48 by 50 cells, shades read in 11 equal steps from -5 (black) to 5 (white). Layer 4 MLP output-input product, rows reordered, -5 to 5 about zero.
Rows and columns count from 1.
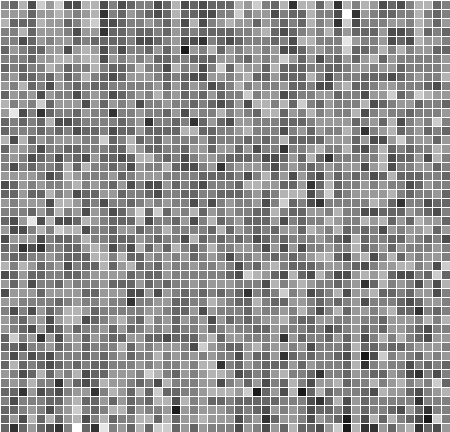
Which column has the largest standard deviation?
39
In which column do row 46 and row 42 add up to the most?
9
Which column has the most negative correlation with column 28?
32
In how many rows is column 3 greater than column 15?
19
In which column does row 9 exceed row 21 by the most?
35
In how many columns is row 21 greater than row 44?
17
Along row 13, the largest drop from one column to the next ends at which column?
3
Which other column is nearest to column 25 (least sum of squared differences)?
50
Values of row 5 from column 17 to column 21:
-2 -1 0 1 -2
